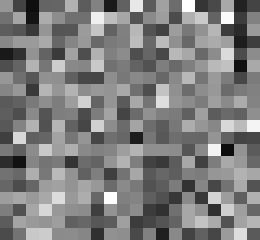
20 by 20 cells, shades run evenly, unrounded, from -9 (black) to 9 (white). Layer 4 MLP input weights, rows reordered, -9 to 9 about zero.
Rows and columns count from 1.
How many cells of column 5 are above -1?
16
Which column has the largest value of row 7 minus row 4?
15
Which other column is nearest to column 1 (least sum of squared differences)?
12
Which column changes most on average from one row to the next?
18
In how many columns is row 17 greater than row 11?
9
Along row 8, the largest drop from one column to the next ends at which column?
3
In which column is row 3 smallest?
19
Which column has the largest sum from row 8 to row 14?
17
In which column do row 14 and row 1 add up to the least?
2
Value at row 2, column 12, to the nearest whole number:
1
